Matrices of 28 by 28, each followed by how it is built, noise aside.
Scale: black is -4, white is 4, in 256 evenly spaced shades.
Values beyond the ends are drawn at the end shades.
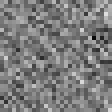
Toeplitz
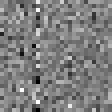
uneven columns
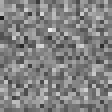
repeating columns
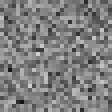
noise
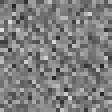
Toeplitz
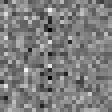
uneven columns
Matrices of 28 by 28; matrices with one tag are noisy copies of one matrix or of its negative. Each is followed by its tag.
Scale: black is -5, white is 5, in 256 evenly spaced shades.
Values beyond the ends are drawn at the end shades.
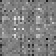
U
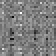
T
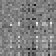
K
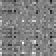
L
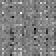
T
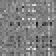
K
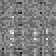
T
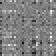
L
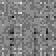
T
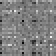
L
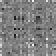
U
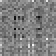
U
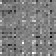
L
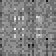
U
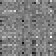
L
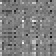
L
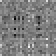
U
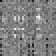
U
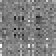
U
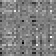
L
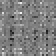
T
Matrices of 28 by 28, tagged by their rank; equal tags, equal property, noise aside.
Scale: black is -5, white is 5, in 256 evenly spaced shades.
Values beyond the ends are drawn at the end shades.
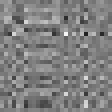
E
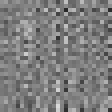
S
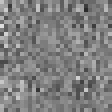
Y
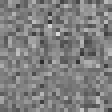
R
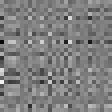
E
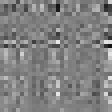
E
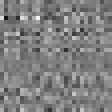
S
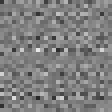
S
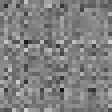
Y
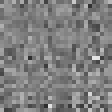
Y
